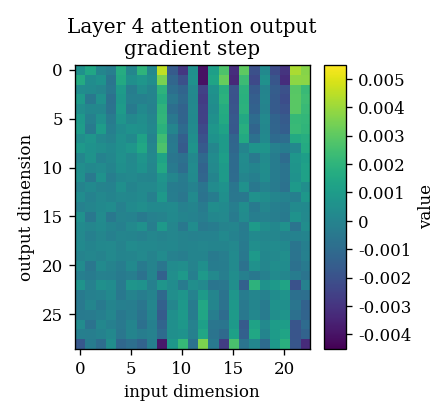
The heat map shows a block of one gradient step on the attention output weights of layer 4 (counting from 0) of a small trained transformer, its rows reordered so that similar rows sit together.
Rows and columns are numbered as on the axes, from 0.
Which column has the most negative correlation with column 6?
10
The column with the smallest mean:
12
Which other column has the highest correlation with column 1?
6
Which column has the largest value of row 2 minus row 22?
21
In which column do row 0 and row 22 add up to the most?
8
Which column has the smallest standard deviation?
7
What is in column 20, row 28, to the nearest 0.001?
0.002
